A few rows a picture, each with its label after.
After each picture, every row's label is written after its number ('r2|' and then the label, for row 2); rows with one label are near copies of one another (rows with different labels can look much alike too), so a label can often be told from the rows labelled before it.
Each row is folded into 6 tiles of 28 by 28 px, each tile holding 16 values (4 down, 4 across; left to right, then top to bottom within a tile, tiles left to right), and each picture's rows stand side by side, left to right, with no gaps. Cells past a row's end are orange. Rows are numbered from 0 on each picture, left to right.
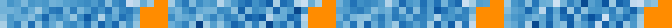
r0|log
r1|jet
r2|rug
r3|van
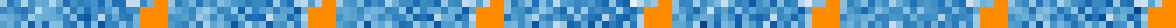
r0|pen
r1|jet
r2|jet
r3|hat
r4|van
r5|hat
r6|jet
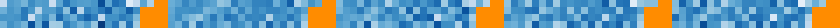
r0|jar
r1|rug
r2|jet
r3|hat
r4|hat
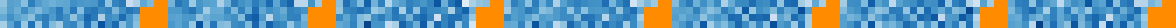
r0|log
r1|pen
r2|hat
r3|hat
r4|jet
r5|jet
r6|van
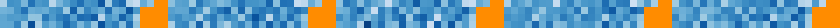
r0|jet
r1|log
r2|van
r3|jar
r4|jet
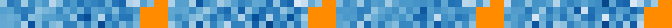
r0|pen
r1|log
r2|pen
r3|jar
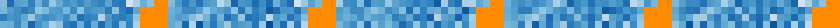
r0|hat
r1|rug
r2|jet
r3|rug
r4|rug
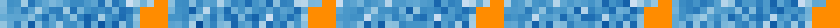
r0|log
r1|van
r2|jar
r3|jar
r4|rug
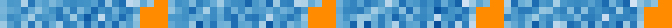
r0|log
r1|van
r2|rug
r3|hat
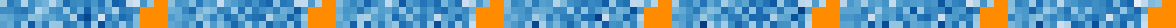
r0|pen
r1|jet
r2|rug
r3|jet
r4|jet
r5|jar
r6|hat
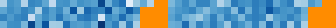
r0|jar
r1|rug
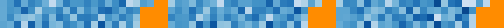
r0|rug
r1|jar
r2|jet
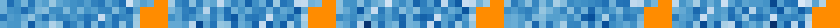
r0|hat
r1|van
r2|van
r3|pen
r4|jar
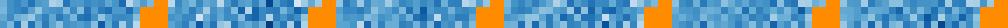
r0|rug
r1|jar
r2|pen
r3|rug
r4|jet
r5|log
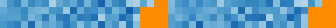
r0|jet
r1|jet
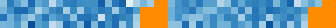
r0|hat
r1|rug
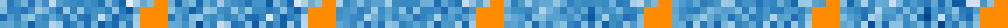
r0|hat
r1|hat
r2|jar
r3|pen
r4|rug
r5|pen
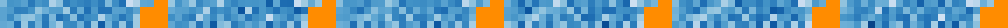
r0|rug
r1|jar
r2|rug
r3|rug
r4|rug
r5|van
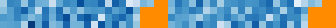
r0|van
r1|hat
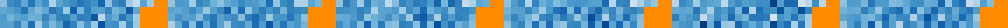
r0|jet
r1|log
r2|pen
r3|log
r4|jar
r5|log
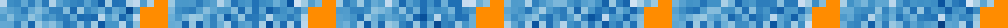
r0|jet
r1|rug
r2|pen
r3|log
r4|rug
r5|jar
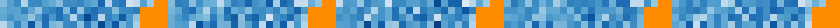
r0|log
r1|van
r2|jar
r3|pen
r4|rug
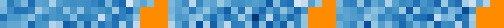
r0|hat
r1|log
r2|jet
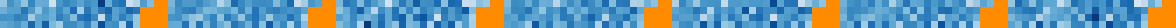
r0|jar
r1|rug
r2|van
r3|van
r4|jar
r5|rug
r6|pen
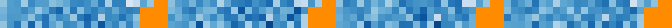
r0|log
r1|jet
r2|pen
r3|hat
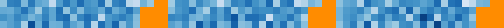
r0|van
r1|van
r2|log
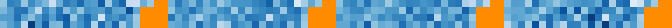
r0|van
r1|hat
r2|jet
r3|log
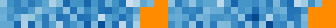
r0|rug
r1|pen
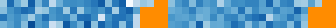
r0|hat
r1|jet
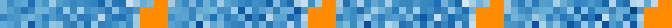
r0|hat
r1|jet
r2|hat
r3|jet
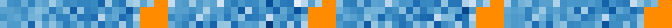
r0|jet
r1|jar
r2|jet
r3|jar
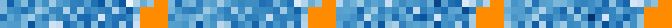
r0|hat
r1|hat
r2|jar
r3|log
